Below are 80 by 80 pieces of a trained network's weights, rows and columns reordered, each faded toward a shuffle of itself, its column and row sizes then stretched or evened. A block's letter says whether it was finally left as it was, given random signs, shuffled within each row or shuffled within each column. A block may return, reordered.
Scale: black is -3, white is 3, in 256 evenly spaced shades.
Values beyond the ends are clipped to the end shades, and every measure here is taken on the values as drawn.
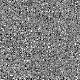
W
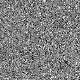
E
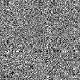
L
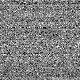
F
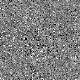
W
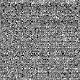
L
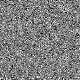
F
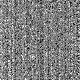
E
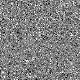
W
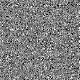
W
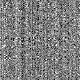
L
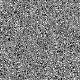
E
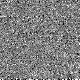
F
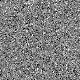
E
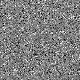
F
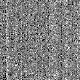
L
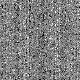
E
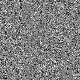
E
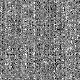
L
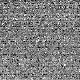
L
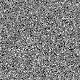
F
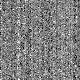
E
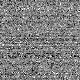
F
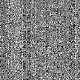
L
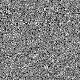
F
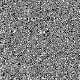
W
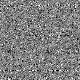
F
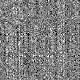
L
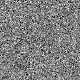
F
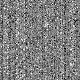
E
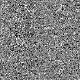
W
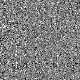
W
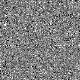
W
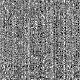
L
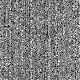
E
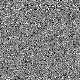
F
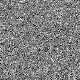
E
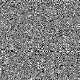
L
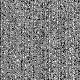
E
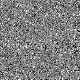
W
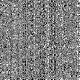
L
